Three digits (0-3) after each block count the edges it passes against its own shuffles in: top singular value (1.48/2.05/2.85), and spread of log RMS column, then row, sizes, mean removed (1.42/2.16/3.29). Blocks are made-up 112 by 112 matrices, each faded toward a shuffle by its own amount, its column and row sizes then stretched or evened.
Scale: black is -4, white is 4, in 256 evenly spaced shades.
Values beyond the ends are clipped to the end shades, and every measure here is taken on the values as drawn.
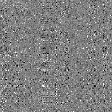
2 2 1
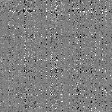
1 3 2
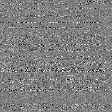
1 1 3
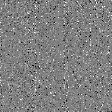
1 2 1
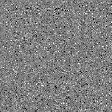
1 1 1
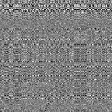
3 0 3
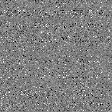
0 1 2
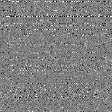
2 0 3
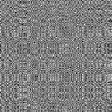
3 2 0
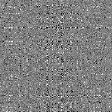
2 2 2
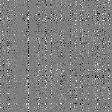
2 3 2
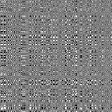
3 3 3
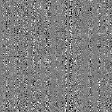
1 3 2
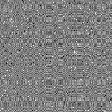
3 0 1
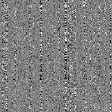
2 3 0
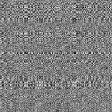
3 1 3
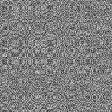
3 0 1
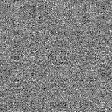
2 0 1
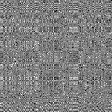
3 1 2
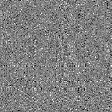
2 1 1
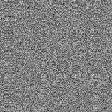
2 0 0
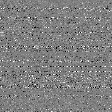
0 0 3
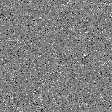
1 0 1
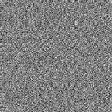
2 1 0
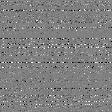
2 0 3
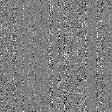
0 3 0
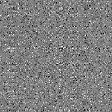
2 1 1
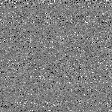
0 0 2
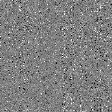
1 2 0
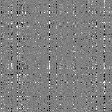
3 3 2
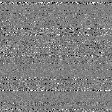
1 0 3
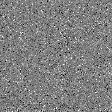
0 1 0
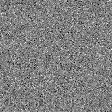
1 0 0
